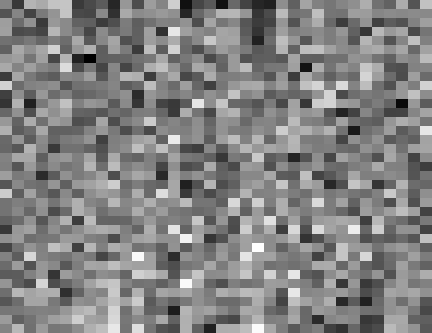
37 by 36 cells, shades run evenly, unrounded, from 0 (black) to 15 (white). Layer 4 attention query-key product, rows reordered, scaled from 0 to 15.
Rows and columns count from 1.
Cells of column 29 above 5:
29
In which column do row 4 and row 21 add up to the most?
15
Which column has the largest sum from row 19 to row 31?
21
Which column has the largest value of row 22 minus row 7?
8
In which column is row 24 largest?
34
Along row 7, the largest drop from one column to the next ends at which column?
7
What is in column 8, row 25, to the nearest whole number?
11
